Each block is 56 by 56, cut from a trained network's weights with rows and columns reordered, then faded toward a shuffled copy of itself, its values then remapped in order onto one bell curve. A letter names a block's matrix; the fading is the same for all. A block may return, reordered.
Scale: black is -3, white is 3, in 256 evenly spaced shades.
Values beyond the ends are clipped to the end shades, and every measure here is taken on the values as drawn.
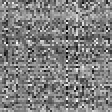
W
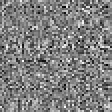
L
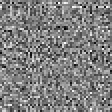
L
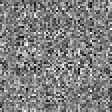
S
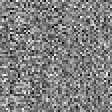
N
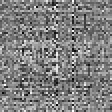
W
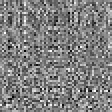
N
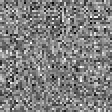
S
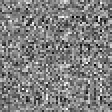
S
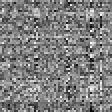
W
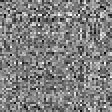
L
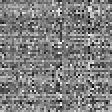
W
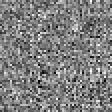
S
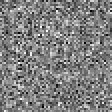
S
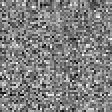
L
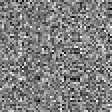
S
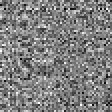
L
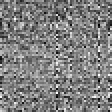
W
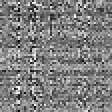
W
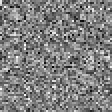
L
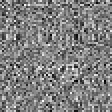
N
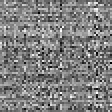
W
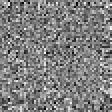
S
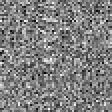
L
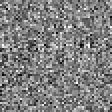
L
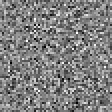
S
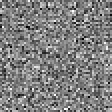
L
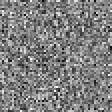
S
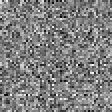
L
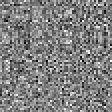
N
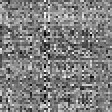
W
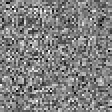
L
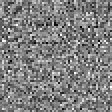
L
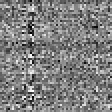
W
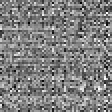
W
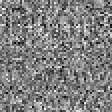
L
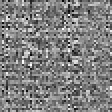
W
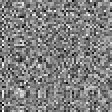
N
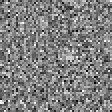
S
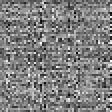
W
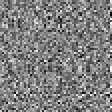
N
